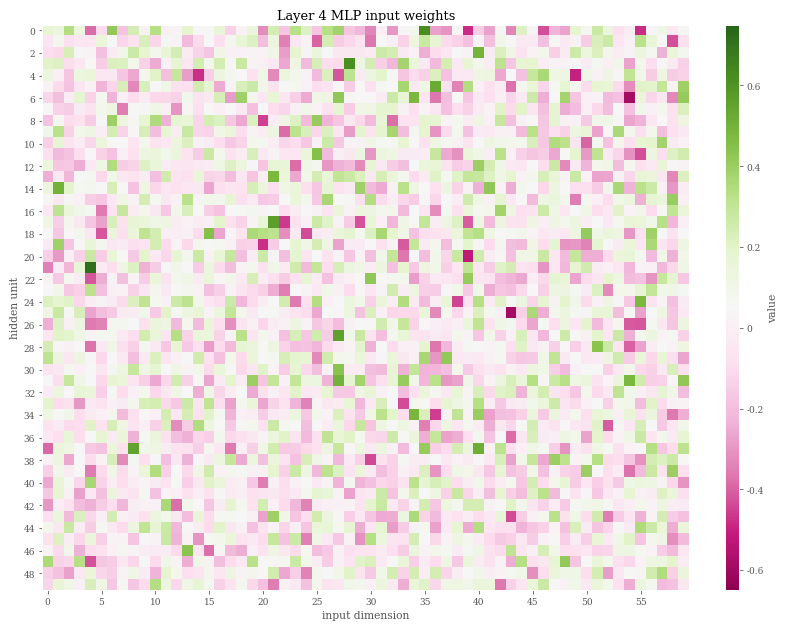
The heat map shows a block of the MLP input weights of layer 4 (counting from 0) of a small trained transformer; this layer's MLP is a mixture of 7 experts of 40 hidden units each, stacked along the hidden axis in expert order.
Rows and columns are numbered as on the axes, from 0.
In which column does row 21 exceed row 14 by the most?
4
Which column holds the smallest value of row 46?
15
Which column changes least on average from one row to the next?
41
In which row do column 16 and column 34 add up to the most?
6
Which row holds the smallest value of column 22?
17
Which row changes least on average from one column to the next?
46
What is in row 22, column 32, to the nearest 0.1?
0.1
